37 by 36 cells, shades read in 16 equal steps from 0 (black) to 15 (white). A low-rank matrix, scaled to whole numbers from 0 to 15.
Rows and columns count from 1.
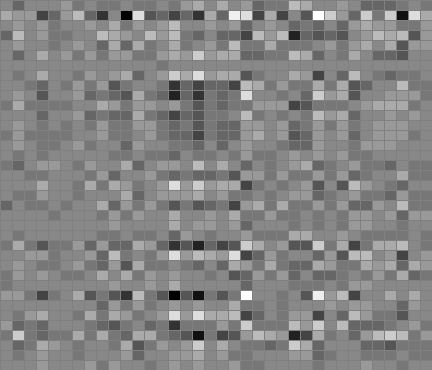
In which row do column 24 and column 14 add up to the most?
4
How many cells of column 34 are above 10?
5
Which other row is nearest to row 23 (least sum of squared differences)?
29
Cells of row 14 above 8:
11
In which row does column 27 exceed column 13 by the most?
2
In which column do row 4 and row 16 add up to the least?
25
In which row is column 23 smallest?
35
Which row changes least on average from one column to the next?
7
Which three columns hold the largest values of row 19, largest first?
15, 17, 30
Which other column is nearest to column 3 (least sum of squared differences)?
6
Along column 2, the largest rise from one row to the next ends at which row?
34
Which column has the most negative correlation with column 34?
20
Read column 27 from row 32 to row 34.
4 12 10
